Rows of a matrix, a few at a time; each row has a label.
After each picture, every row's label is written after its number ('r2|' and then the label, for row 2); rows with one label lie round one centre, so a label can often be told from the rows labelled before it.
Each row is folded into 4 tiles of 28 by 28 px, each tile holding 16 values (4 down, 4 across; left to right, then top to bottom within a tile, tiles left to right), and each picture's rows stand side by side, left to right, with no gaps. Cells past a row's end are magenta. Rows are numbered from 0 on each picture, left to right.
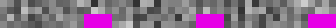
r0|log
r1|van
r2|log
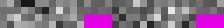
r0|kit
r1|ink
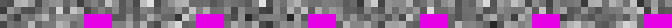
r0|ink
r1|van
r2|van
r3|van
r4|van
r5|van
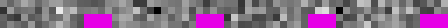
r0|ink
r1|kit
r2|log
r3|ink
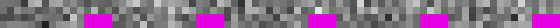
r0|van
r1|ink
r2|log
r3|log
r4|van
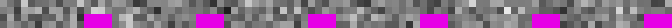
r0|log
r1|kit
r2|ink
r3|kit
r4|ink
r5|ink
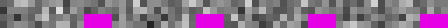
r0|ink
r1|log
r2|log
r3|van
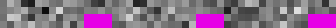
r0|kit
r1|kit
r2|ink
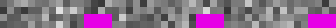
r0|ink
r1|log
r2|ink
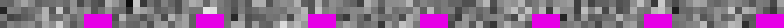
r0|ink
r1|log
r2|van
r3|van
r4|van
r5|log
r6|ink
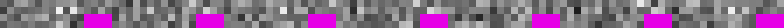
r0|ink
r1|log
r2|ink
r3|log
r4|van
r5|log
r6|ink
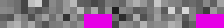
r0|van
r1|ink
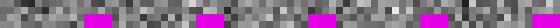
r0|kit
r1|log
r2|ink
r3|ink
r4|log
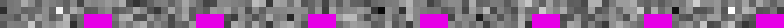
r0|ink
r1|kit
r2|van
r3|kit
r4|log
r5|van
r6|ink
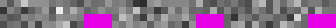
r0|ink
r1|kit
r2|van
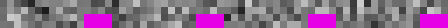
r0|kit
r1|ink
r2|log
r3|log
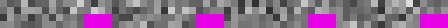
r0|log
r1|ink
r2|log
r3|van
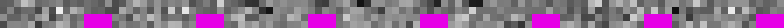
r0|ink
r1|ink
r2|kit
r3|kit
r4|kit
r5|van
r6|ink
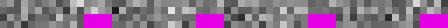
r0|log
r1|ink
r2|ink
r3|log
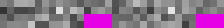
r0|ink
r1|ink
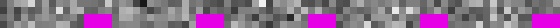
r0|ink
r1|kit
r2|van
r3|ink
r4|ink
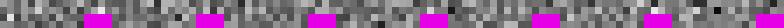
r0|log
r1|van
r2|log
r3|van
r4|ink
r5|log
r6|kit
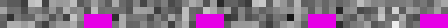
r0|van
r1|log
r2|van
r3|ink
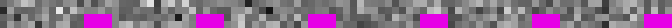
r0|ink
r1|van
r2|kit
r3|log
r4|ink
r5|van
